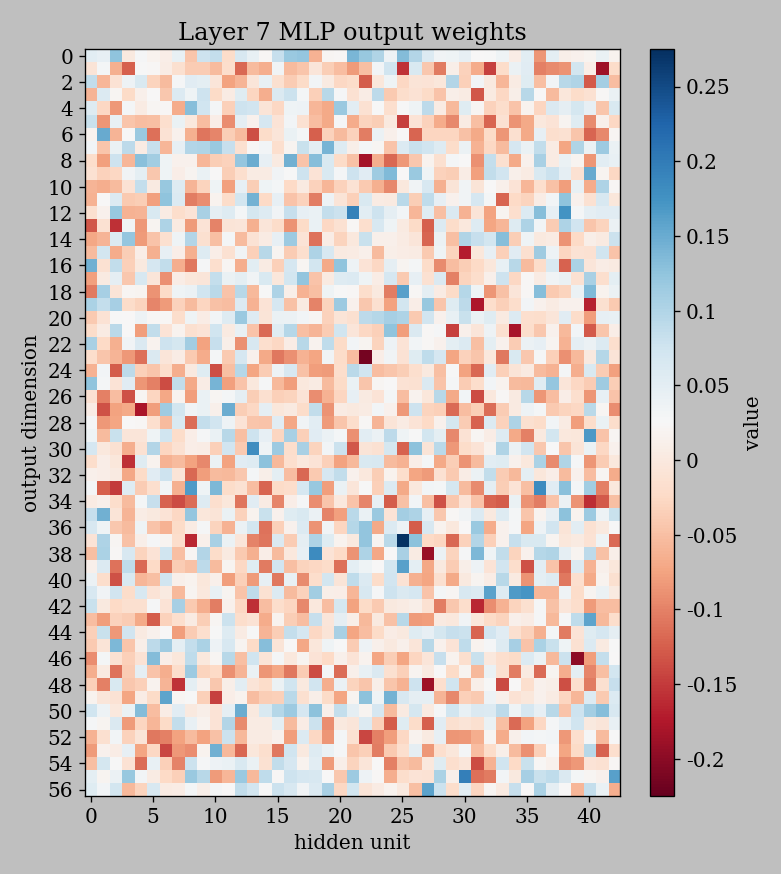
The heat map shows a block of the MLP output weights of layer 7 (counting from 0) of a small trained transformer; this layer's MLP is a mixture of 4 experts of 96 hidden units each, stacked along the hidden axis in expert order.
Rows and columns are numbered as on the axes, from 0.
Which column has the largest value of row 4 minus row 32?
8
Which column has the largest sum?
36
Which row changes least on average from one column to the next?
20
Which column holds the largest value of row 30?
13
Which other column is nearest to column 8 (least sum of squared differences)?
42
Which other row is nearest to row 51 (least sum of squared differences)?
43
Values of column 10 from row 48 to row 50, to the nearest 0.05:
-0.05 -0.15 0
